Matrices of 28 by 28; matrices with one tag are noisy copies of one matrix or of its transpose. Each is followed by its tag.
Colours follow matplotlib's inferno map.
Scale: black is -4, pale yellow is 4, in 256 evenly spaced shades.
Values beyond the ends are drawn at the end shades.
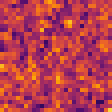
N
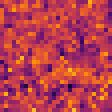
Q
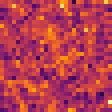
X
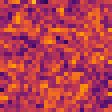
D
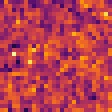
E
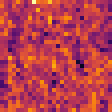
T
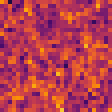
D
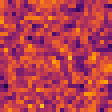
T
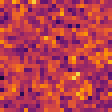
D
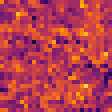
D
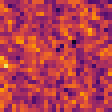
X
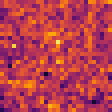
X
